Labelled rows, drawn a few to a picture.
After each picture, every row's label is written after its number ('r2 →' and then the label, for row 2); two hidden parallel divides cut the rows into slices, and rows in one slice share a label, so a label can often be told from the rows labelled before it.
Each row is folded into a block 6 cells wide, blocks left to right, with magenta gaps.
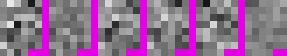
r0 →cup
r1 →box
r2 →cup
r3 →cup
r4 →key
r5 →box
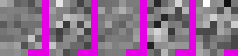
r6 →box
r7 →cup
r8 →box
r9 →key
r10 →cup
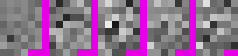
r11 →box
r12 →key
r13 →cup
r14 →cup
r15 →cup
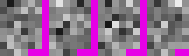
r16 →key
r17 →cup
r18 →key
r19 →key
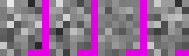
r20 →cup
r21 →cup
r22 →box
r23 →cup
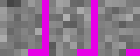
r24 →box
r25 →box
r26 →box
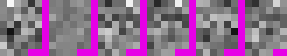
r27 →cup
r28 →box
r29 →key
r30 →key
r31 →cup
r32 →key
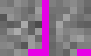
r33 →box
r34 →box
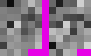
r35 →key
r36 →key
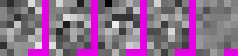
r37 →key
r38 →cup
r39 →key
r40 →cup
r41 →box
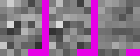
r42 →cup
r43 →cup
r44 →box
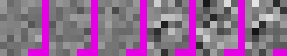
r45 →box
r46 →box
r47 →box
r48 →cup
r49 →key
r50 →cup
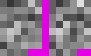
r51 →key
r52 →key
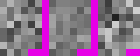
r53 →cup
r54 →box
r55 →key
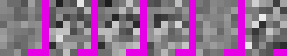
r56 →box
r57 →key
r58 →key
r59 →key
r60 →box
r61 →cup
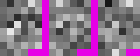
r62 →key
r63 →cup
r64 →key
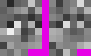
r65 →key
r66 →key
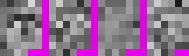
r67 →key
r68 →cup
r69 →box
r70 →cup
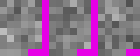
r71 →box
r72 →box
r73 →box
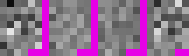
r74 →key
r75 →box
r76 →box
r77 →key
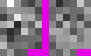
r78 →cup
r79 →key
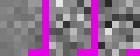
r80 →box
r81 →cup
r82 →key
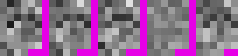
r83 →key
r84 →key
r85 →key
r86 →box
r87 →key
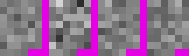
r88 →box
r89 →cup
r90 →box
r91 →box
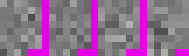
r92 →box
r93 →box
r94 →box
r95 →box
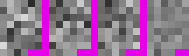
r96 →cup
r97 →key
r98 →key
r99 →box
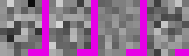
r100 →cup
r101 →cup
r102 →box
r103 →key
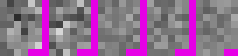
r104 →key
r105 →key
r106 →box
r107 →box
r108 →box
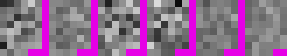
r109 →key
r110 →box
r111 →key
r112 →cup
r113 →box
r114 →box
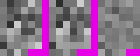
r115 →key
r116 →key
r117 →box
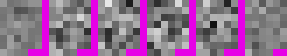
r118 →box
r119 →cup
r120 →cup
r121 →key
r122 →cup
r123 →box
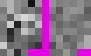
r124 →cup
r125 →box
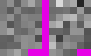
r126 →box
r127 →cup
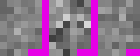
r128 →box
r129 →cup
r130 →box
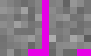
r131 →box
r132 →box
